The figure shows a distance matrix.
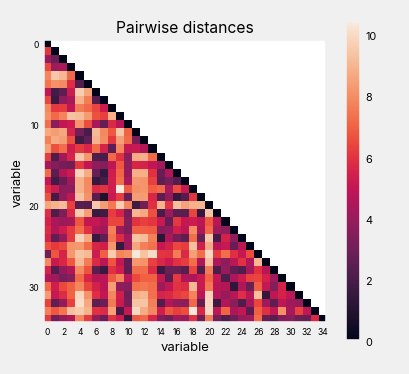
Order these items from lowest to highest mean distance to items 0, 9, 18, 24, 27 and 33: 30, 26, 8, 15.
15, 30, 26, 8
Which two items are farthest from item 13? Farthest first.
26, 0
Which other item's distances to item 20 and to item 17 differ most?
6
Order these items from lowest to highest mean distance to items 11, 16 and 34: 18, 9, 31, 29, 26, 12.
29, 31, 12, 18, 9, 26
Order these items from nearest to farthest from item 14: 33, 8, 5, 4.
33, 8, 5, 4
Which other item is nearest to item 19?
7
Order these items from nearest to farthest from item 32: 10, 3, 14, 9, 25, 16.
14, 10, 16, 25, 9, 3
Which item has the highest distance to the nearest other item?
18
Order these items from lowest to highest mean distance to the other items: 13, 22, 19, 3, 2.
19, 22, 2, 3, 13
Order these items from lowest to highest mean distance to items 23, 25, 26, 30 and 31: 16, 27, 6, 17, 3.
27, 6, 17, 16, 3
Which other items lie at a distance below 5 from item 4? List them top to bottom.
5, 11, 12, 20
